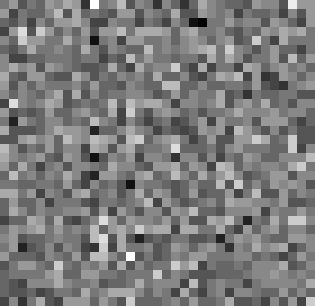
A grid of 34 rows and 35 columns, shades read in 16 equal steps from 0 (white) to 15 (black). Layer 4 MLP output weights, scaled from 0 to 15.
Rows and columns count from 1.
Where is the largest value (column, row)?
23, 3
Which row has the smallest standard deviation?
31
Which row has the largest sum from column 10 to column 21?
21
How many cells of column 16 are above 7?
16
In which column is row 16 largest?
22
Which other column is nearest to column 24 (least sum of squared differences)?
17
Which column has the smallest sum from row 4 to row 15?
15
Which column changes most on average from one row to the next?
11
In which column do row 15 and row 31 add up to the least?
7
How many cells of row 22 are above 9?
8
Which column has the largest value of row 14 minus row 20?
2
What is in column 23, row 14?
6
